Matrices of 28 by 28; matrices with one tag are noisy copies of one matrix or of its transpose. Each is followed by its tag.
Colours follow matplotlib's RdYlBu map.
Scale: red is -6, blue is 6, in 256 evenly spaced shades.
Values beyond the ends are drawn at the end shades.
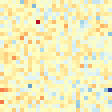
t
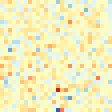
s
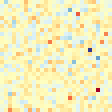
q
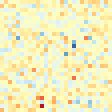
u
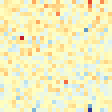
t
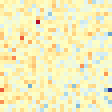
t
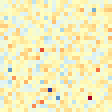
q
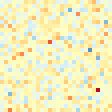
q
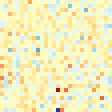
s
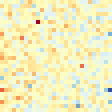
t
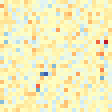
u
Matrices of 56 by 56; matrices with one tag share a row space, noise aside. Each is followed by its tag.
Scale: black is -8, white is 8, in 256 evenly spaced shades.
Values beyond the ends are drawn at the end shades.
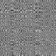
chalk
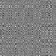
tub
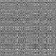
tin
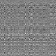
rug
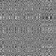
tub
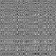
tin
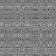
tin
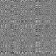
chalk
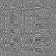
chalk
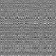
tin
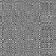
tub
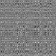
tin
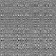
tin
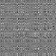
tin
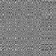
tub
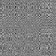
tub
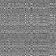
rug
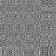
tub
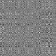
tub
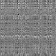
tin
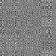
tub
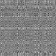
tin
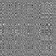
tub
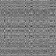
rug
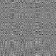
chalk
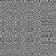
tub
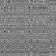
rug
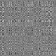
tub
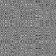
chalk
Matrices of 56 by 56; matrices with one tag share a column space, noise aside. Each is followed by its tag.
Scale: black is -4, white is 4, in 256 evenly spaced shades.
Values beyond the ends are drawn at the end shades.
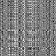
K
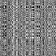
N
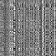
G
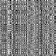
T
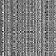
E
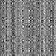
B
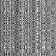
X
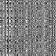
B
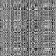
G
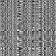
K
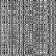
T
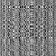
N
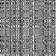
B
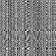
K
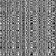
X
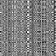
E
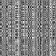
N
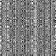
B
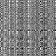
K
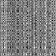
X
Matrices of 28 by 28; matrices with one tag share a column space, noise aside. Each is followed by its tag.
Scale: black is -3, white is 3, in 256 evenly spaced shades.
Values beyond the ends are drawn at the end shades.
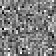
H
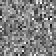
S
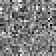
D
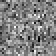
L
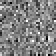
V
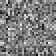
S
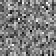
V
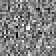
D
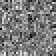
V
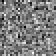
V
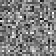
D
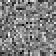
V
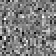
L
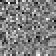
V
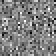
D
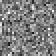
S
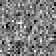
L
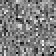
S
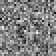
D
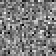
D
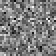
D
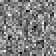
L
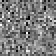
D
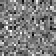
V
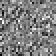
S
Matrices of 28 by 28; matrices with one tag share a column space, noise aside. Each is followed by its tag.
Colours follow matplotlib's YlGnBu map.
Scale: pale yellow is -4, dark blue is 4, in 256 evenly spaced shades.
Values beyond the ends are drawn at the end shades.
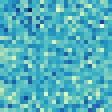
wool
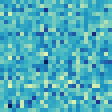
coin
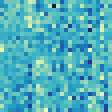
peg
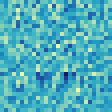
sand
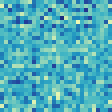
wool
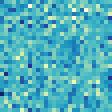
wool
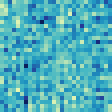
peg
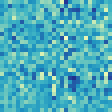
sand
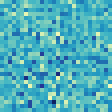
coin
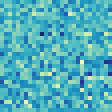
coin
